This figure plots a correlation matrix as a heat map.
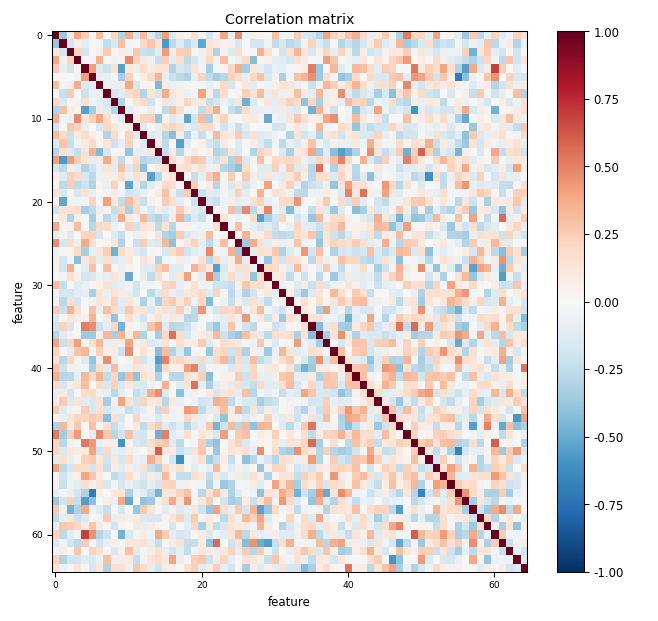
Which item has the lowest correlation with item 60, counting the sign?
9
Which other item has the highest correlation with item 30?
54
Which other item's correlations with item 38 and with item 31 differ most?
56
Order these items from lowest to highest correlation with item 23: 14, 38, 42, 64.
14, 64, 42, 38
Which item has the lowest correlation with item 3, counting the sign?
27
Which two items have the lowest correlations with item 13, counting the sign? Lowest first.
17, 56
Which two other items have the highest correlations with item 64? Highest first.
40, 46
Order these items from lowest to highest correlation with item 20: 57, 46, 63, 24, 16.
57, 46, 24, 16, 63
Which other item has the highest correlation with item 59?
47
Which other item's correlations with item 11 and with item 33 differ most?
36
